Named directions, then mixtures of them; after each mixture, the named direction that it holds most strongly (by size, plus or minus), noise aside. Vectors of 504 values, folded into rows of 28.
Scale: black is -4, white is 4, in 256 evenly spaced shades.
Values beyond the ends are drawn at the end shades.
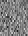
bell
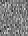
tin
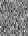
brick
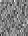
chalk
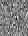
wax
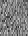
bell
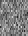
brick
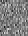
tin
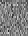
tin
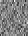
chalk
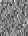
chalk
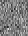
tin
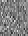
bell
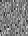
tin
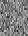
bell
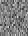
wax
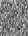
chalk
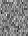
brick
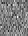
wax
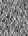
bell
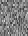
wax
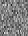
tin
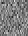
chalk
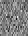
wax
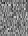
tin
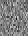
wax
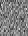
brick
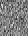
wax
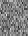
brick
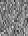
chalk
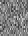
brick
